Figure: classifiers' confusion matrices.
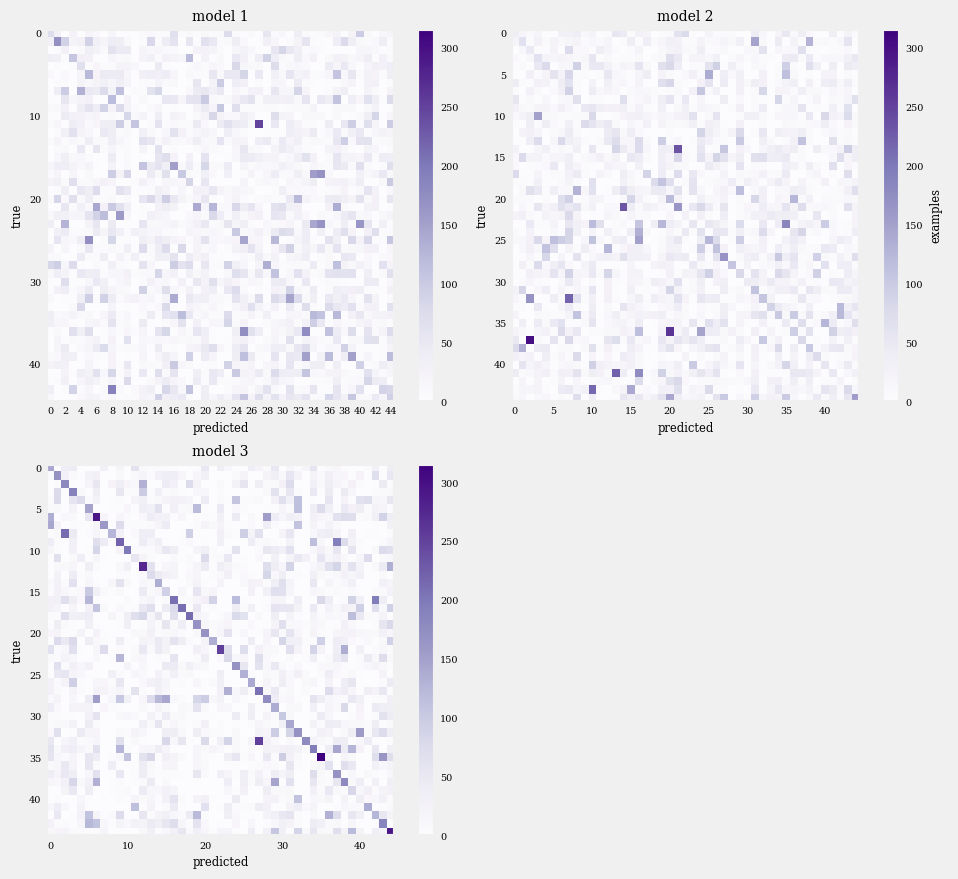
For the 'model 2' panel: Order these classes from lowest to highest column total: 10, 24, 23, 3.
23, 3, 24, 10
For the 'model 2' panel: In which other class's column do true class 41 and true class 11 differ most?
13
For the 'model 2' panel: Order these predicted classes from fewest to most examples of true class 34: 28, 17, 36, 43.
28, 17, 43, 36
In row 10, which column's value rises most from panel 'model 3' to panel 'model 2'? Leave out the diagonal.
3
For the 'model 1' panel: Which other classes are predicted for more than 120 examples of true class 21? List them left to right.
6, 19, 37
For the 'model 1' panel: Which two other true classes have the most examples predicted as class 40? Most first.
23, 0
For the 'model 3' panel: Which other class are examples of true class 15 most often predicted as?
5
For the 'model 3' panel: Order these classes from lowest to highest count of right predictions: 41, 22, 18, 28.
41, 28, 18, 22
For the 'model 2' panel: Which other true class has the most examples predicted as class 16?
41
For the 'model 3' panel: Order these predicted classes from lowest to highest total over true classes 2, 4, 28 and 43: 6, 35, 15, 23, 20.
23, 35, 20, 15, 6
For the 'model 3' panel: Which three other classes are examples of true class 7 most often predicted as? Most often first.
0, 32, 9
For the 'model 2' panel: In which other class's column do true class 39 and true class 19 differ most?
29
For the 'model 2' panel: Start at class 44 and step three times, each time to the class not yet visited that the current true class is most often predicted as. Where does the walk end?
24
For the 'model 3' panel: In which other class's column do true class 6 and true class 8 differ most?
2
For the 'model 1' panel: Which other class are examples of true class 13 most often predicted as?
38
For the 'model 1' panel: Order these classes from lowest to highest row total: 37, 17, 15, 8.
37, 15, 17, 8
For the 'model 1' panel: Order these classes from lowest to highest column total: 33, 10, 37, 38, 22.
22, 10, 38, 33, 37
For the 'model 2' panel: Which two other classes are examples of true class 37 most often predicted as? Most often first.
2, 32
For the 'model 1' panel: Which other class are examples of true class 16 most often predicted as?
12
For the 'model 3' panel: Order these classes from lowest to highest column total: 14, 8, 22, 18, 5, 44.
8, 18, 22, 14, 5, 44
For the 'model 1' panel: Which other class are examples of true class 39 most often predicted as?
33
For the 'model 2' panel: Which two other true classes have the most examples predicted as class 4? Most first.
26, 27
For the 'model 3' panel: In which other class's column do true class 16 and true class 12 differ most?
42
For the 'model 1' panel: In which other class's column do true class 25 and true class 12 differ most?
5
